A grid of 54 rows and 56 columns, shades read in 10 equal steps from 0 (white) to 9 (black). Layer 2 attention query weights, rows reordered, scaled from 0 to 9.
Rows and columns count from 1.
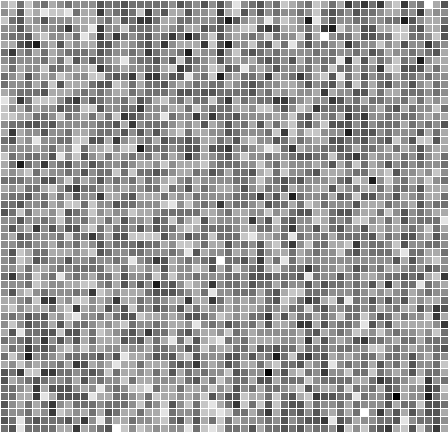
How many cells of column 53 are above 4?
21
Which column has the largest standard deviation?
24
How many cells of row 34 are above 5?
6
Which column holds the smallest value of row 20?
8
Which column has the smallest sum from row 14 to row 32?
54
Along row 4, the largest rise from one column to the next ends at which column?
13
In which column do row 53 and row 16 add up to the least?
51
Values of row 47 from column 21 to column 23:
3 6 3
